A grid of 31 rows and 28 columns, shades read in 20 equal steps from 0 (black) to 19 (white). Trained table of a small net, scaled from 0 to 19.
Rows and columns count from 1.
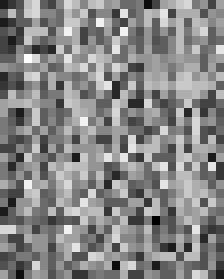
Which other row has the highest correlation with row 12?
8
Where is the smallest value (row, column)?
25, 20
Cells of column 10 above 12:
13
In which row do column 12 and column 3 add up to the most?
7
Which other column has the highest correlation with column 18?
17
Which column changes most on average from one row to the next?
15
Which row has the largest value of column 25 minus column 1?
3
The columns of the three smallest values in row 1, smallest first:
19, 1, 2
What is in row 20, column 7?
10
